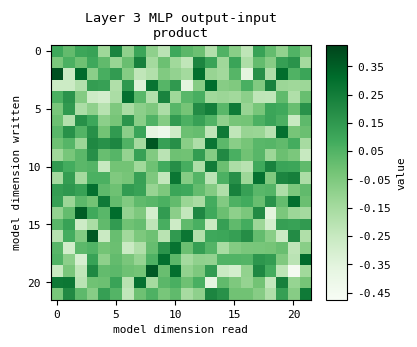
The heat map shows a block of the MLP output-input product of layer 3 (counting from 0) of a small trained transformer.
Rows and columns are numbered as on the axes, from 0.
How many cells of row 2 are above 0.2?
4
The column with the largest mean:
3
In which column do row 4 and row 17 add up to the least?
20
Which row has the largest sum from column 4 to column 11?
8
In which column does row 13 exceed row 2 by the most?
16
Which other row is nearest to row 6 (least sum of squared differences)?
17
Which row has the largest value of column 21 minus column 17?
21
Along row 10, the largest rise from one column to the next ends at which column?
13
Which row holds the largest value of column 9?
18
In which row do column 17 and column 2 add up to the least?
15
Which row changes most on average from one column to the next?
2
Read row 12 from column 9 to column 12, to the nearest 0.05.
-0.05 0.1 0.1 0
